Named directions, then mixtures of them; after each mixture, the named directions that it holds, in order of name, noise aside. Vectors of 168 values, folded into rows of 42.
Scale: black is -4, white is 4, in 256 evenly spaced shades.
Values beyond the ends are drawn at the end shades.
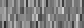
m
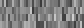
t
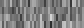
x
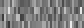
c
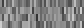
c, t.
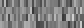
t.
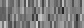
m.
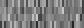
m.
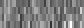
c, x.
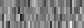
c, x.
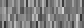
m.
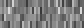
c, m, t.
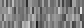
c, m, t.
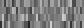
c, t, x.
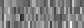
c, x.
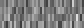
c, m, x.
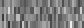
c.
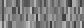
c, t, x.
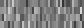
c, m, t.
